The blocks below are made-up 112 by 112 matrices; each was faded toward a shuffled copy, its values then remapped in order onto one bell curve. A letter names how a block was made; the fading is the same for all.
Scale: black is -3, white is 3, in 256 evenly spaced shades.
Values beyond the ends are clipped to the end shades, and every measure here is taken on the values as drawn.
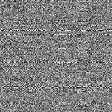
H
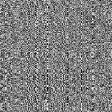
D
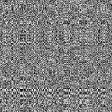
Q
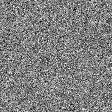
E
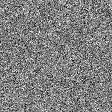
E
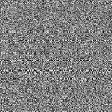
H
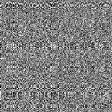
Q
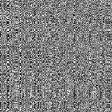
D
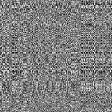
Q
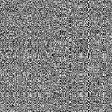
D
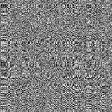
Q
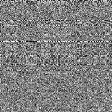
H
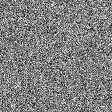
E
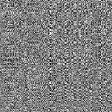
D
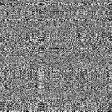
H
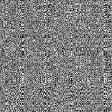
D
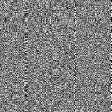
D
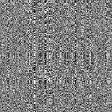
D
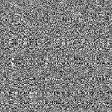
H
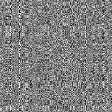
D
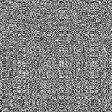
Q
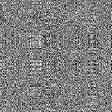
D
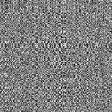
Q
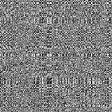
Q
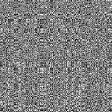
Q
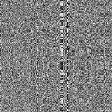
D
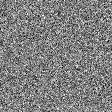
E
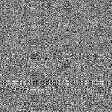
H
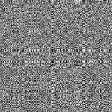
Q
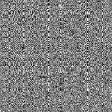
D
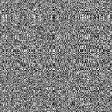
Q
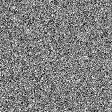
E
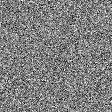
E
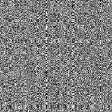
D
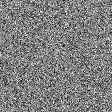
E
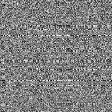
H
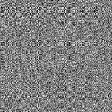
Q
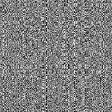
D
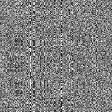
D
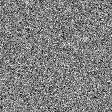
E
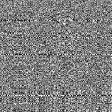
H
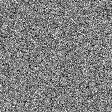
E
